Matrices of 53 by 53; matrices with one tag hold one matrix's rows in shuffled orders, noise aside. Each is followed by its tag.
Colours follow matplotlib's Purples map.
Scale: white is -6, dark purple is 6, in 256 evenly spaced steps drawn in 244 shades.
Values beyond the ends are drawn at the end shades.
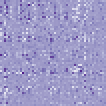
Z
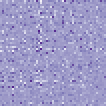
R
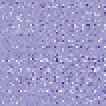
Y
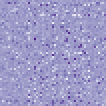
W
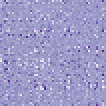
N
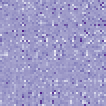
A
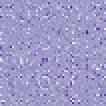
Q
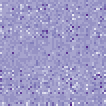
Q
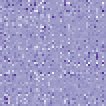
N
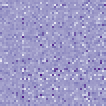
A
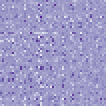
R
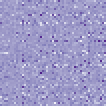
A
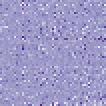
A
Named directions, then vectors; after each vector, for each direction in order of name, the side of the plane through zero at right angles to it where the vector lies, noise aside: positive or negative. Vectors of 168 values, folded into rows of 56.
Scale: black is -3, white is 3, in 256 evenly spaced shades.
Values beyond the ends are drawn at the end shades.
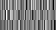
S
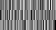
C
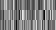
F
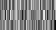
positive, negative, positive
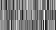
positive, negative, negative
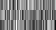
positive, negative, positive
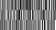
negative, positive, positive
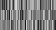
positive, negative, positive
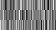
positive, negative, negative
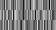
negative, negative, positive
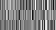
negative, positive, positive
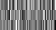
positive, negative, positive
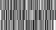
negative, negative, negative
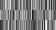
negative, positive, positive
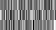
negative, negative, negative
